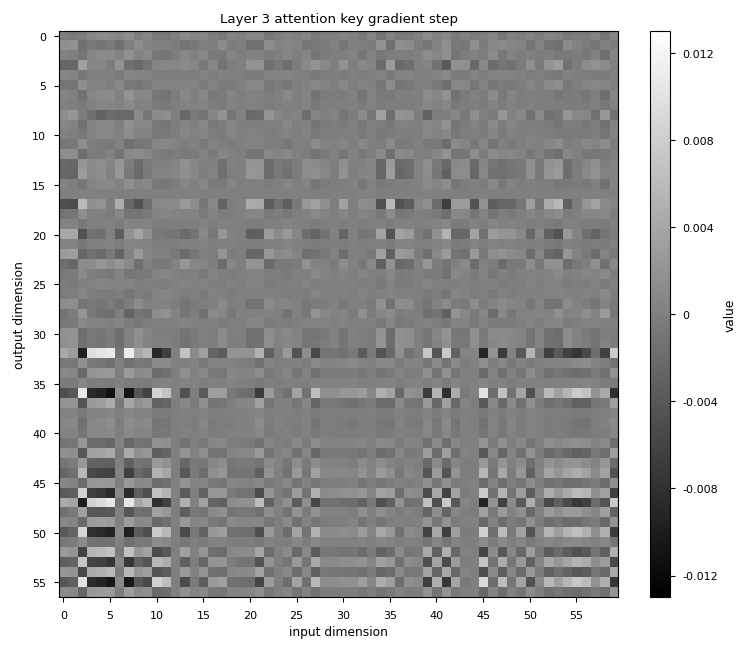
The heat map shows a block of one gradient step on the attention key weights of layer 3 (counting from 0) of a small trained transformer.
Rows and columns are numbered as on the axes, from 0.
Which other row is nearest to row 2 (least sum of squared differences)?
15
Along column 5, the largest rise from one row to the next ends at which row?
47
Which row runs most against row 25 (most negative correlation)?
8
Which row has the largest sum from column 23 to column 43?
36
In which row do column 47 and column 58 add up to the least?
32
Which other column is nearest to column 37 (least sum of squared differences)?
22
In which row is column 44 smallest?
17
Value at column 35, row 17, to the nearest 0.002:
0.006
